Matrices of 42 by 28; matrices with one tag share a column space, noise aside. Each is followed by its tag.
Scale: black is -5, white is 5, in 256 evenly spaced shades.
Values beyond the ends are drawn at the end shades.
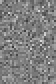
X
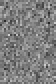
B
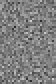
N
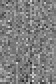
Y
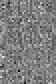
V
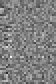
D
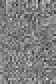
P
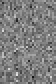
B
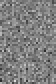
Y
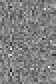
B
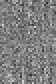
Y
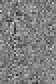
X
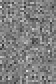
V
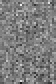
Y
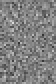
B
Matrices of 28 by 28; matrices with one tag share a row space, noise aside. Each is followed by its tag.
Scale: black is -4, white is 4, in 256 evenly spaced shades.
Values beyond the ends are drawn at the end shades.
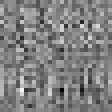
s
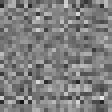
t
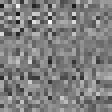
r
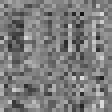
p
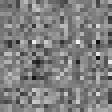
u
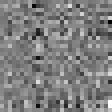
u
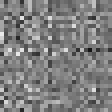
r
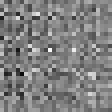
r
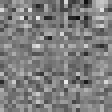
t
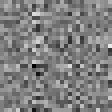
u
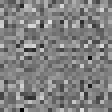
s
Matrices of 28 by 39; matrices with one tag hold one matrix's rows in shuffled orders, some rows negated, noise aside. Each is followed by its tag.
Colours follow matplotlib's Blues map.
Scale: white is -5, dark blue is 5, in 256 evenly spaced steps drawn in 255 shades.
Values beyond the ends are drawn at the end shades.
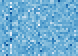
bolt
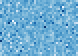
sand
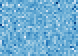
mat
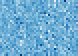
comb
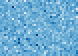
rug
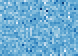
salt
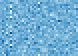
bolt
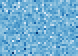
rug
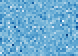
sand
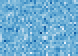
salt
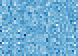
mat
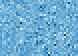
comb
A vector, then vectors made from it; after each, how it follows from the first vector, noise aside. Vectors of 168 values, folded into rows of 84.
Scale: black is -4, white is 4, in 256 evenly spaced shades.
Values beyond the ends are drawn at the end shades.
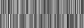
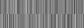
reversed, negated, shrunk.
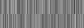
reversed, negated, shrunk.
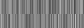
wrapped around, shrunk.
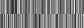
reversed.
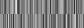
reversed, negated.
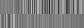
wrapped around, negated, partly zeroed.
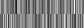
reversed.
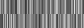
reversed.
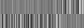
wrapped around, negated, partly zeroed.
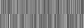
shrunk.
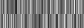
reversed.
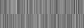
reversed, negated, shrunk.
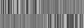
partly zeroed.
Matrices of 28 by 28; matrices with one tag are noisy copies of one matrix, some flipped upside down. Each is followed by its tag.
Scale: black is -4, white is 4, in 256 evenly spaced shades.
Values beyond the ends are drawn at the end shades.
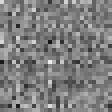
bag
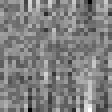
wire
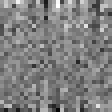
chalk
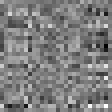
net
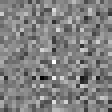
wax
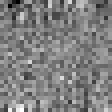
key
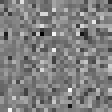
wax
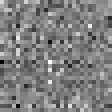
bag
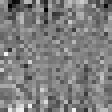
key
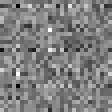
bag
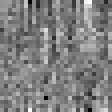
wire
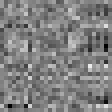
net
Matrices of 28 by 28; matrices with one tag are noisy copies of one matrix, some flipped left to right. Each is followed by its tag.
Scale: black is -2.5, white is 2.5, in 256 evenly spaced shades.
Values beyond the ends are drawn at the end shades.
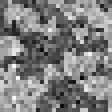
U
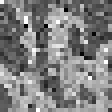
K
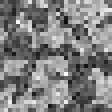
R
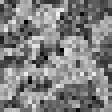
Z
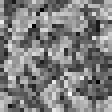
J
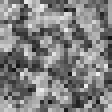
J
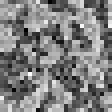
J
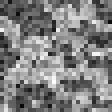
Z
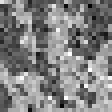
K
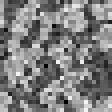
J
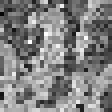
K
